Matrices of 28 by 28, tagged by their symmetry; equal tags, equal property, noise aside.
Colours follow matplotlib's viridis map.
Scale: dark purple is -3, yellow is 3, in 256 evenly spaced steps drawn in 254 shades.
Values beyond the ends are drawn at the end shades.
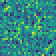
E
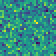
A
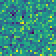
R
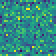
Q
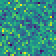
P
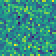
E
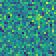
P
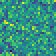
E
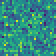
P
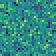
E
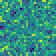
R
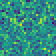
Q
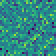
R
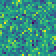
P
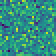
A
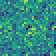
R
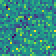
R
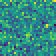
Q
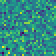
P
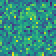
Q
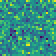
Q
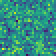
Q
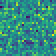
Q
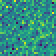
R
